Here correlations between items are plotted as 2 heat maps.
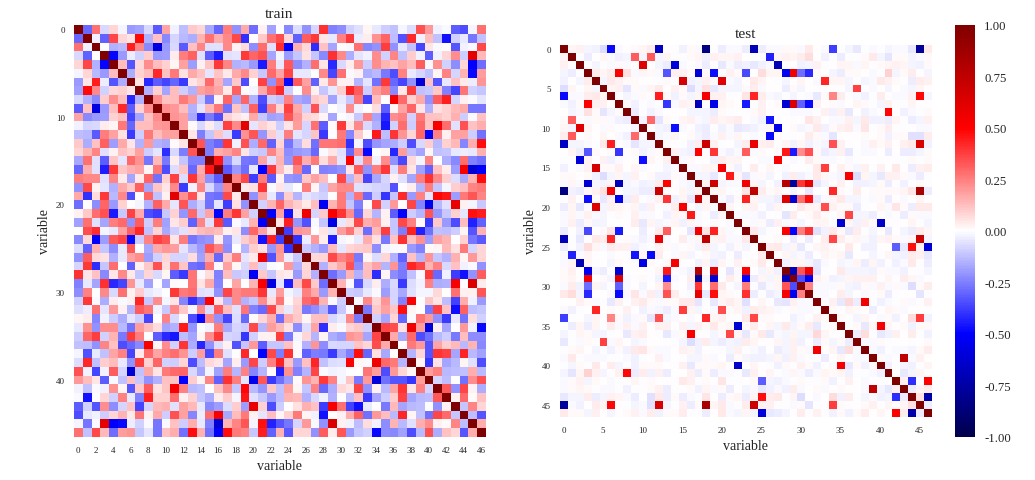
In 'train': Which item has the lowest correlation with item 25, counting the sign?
24
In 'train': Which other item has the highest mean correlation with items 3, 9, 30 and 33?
20
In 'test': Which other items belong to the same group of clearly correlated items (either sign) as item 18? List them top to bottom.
0, 6, 12, 24, 34, 45
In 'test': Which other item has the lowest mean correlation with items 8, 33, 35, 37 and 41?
22
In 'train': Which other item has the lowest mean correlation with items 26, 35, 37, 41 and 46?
33
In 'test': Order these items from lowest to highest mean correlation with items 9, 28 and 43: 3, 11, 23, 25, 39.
3, 25, 11, 23, 39
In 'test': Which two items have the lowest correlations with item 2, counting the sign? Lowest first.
27, 14
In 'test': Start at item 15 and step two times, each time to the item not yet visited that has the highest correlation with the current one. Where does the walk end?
20
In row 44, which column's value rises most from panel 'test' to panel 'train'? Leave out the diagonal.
42
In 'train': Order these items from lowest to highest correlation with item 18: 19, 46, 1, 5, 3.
3, 19, 5, 46, 1
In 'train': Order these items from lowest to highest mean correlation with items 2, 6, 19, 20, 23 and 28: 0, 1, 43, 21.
43, 1, 0, 21
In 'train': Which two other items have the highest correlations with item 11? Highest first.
19, 41
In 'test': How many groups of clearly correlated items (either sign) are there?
12
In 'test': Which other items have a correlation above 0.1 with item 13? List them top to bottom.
17, 19, 23, 28, 30, 31
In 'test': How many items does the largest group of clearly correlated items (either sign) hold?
10
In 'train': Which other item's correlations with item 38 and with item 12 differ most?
31
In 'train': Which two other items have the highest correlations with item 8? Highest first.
36, 42
